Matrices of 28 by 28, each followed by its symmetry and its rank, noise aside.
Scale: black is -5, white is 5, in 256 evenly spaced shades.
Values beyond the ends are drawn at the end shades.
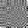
symmetric, rank two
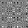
no symmetry, rank two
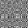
no symmetry, rank two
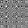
symmetric, rank two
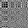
symmetric, rank one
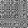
symmetric, rank three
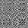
symmetric, rank three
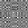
no symmetry, rank two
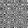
no symmetry, rank three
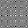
symmetric, rank one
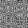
no symmetry, rank three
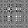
symmetric, rank two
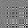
symmetric, rank one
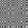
symmetric, rank one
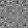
symmetric, rank three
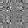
symmetric, rank two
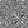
symmetric, rank three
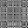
symmetric, rank two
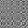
symmetric, rank two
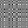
symmetric, rank one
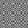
symmetric, rank one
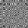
symmetric, rank two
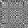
symmetric, rank three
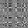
no symmetry, rank two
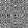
no symmetry, rank three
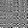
no symmetry, rank three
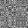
no symmetry, rank three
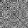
symmetric, rank three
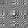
symmetric, rank two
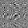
no symmetry, rank three
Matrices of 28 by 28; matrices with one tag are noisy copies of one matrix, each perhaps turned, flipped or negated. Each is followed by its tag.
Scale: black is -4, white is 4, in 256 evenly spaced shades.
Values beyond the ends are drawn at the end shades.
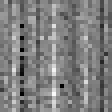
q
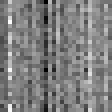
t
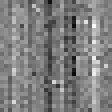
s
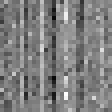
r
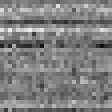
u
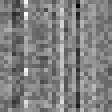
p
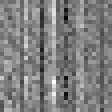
r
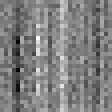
s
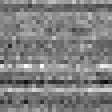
u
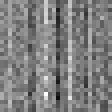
r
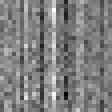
r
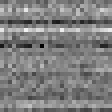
u
